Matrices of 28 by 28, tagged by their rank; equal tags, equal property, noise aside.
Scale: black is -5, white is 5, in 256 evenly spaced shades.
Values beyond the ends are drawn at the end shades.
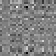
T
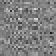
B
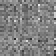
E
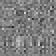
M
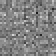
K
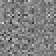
B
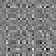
T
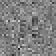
E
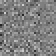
E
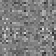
K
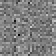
K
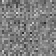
M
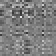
T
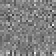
E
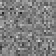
M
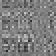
B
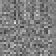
B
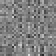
B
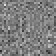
M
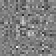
M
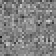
M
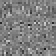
M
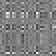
T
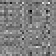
E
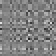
T
